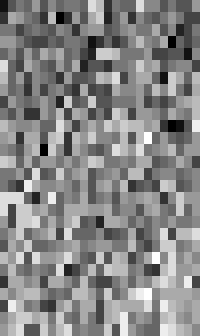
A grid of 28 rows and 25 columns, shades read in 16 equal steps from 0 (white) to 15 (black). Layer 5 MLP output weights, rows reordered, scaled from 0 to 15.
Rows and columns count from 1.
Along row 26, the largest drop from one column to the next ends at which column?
2
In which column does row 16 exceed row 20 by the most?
3
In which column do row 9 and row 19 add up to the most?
13
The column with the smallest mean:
18
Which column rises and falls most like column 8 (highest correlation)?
16
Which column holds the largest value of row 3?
23
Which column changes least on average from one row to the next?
11
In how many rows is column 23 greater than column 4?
12
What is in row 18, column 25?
6
